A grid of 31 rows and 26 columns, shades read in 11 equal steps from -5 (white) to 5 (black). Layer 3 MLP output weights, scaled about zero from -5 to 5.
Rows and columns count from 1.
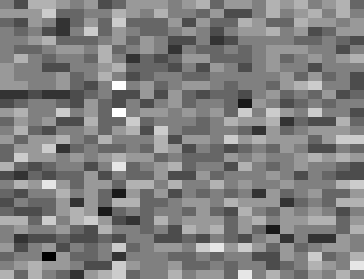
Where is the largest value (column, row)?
4, 29
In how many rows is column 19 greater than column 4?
10
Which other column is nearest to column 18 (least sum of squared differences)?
15
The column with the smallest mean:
9
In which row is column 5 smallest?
13
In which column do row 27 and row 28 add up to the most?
2
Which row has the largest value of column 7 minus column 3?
30
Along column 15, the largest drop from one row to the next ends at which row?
28
